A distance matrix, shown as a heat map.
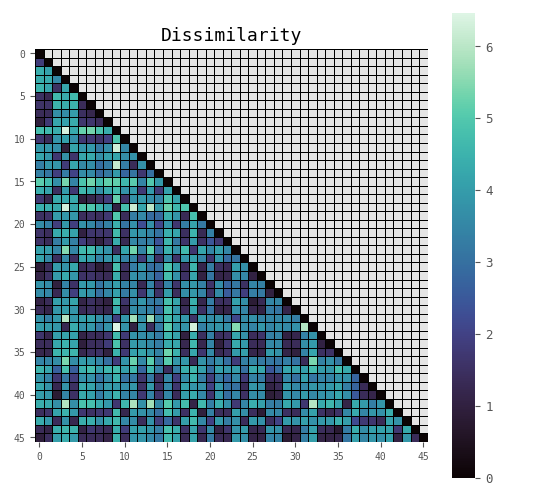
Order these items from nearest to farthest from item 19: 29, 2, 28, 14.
29, 14, 28, 2
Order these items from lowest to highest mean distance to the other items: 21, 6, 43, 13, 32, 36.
21, 6, 43, 36, 13, 32
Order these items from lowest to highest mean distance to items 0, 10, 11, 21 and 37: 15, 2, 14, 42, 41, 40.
42, 14, 40, 2, 15, 41
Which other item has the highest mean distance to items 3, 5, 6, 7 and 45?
9
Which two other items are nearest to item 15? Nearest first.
37, 43
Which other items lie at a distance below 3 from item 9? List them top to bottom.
18, 23, 31, 36, 41
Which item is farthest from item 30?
15
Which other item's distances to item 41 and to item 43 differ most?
18
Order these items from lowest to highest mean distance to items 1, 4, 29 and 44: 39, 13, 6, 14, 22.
22, 6, 14, 39, 13
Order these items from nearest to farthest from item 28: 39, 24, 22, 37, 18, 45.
39, 24, 22, 37, 45, 18
